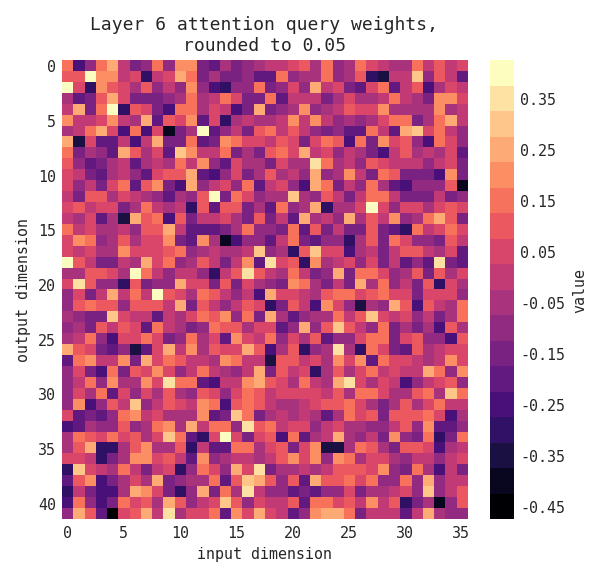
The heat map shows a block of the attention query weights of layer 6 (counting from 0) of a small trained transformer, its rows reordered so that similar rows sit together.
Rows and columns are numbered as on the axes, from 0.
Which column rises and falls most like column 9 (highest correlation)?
24
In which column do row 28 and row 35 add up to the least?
3
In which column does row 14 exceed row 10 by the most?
33
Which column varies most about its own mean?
4
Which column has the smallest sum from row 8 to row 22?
35
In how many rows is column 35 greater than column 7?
15
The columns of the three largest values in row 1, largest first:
2, 31, 10
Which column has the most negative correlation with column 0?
32
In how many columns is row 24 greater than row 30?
13
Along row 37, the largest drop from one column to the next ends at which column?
18
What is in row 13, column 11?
-0.3
